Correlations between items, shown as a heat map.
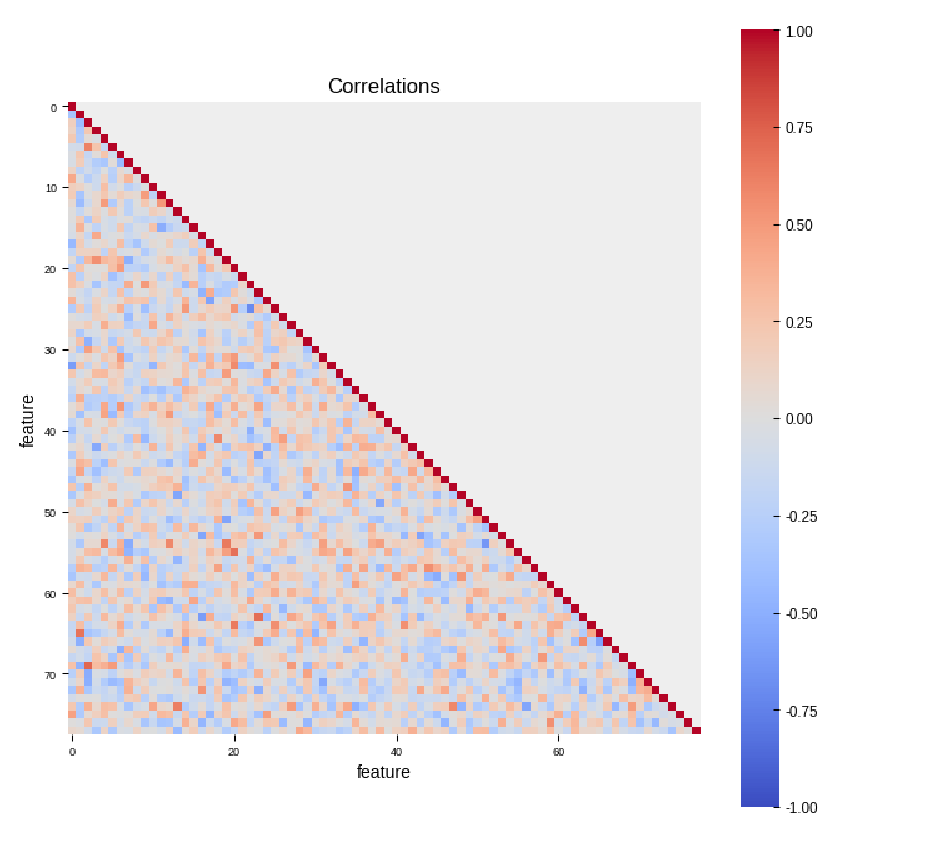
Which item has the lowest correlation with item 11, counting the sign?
15
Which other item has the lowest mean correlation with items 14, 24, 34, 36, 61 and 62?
66
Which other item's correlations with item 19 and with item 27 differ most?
51
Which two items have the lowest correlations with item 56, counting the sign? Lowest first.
74, 13
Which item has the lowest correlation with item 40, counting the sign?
22
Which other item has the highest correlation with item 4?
54
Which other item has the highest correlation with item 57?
44
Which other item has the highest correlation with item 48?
58
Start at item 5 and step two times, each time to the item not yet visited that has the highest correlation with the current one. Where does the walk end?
69
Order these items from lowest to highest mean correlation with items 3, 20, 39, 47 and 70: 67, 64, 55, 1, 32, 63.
67, 1, 63, 64, 32, 55
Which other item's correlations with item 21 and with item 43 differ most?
53
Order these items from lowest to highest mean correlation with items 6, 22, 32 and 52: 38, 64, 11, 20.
38, 11, 64, 20
